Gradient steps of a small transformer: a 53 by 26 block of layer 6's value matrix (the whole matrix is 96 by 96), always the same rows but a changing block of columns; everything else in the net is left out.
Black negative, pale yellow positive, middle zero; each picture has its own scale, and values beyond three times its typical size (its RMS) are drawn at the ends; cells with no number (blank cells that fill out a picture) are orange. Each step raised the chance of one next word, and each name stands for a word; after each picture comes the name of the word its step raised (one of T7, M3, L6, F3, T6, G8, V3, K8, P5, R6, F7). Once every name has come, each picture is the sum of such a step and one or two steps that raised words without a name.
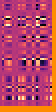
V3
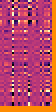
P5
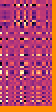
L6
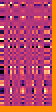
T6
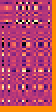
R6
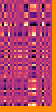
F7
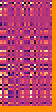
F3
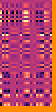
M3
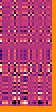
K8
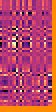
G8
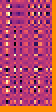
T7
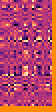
F7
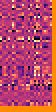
T6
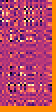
M3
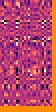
R6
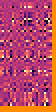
F7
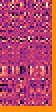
T6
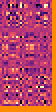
T7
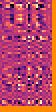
T7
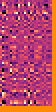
K8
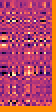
M3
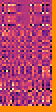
F7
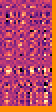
T7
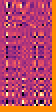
F7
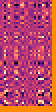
L6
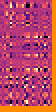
T7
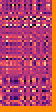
V3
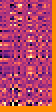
F7
